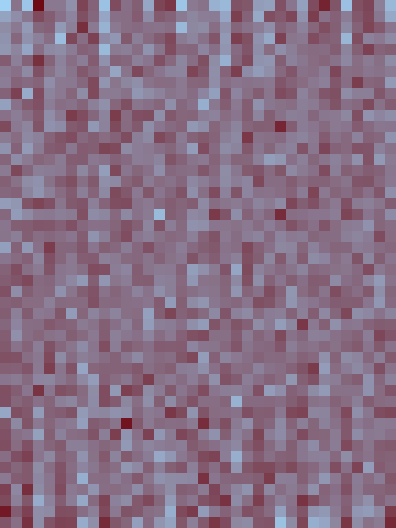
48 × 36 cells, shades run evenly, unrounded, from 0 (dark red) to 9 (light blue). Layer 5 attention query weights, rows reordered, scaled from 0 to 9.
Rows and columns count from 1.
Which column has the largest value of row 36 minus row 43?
25
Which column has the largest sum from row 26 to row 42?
8
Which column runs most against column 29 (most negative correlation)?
36
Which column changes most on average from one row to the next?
19
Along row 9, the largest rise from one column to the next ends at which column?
3
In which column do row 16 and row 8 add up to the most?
10
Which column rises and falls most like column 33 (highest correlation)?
26
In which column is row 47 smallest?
1
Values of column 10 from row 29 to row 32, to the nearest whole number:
5 4 4 3
